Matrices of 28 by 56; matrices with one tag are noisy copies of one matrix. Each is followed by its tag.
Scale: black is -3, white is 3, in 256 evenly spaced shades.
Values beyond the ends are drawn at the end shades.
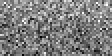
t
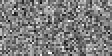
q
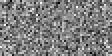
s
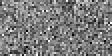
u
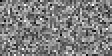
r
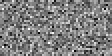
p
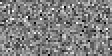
r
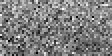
t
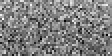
t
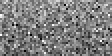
t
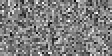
q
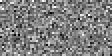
p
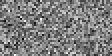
r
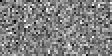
r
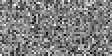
s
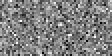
q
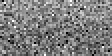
t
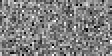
u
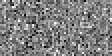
s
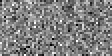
u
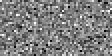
p
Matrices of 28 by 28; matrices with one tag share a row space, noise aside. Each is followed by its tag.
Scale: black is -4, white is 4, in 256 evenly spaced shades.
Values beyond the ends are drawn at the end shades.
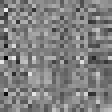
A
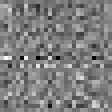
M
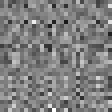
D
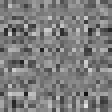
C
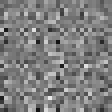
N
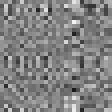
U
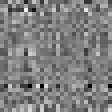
C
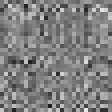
C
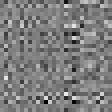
U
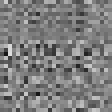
M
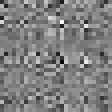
N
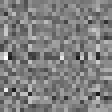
A
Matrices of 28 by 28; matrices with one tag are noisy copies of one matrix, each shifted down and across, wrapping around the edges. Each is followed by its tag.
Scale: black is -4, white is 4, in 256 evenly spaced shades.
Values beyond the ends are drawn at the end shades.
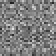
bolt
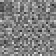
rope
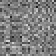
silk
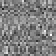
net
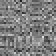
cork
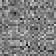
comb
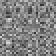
bolt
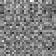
rope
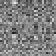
bolt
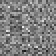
silk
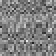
net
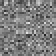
comb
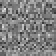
net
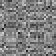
cork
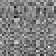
bolt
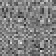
bolt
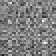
bolt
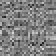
cork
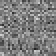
bolt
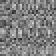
net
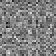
bolt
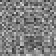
rope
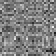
cork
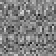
net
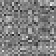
comb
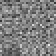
rope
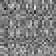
net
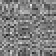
cork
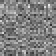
cork
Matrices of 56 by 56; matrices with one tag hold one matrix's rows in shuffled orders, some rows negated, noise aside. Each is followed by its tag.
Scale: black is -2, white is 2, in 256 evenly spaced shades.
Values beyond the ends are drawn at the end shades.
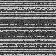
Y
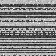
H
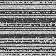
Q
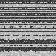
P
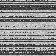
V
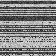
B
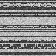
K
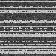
P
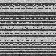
H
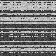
K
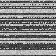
B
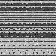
H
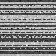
H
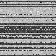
Q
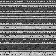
B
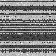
B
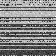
B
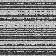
Y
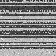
B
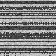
B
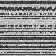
Q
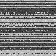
V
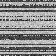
B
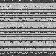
P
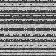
P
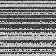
Q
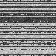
K
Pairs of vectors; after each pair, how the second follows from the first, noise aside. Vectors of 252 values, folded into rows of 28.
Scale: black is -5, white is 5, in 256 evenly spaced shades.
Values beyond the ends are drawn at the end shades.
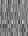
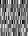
negated, scaled up.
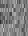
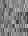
reversed.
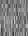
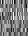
reversed, scaled up.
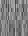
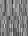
reversed, negated.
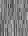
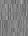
wrapped around, shrunk.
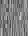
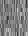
reversed, negated.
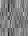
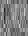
wrapped around.
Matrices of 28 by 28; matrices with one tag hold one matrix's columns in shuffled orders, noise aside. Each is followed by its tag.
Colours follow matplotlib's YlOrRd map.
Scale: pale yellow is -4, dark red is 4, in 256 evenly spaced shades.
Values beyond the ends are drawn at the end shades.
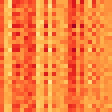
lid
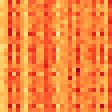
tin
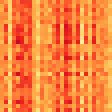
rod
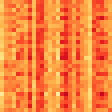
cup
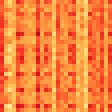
tin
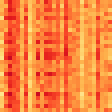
cup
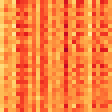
lid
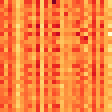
lid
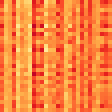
lid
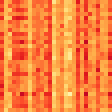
cup
